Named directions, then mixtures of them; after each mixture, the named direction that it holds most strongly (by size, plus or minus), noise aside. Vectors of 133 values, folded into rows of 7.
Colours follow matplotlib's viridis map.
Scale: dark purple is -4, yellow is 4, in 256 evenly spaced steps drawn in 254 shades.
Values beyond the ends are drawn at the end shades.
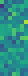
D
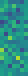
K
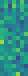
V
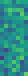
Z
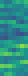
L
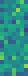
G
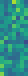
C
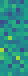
K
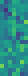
D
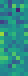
K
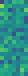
D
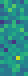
Z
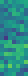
L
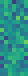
C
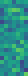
Z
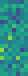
K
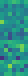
K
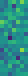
K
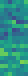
L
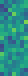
D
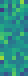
G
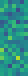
K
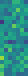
C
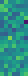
D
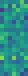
G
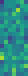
G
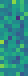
V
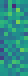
K
